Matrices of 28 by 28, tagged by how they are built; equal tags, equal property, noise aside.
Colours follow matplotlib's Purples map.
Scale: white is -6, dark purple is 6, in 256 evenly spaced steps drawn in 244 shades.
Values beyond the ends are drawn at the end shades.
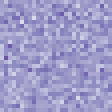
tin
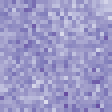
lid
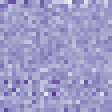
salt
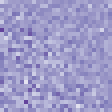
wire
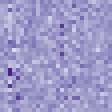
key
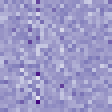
key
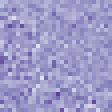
wire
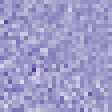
wire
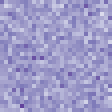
tin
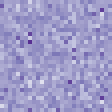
key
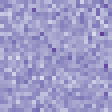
tin
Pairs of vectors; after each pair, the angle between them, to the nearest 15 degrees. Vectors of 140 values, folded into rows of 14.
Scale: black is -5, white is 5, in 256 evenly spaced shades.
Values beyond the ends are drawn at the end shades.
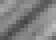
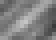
165 degrees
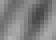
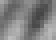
15 degrees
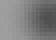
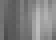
150 degrees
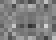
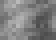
105 degrees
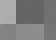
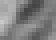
45 degrees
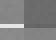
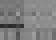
150 degrees
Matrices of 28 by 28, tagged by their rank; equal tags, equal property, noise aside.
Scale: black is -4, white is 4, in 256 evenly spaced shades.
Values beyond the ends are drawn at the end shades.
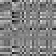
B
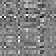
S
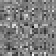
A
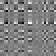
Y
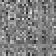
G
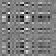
Y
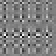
Y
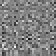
A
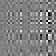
Y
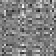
A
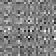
A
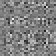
A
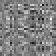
S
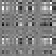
Y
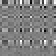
Y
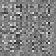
A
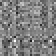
A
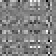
B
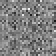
G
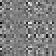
S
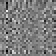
S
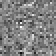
G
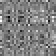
S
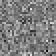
G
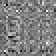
G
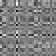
B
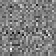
G
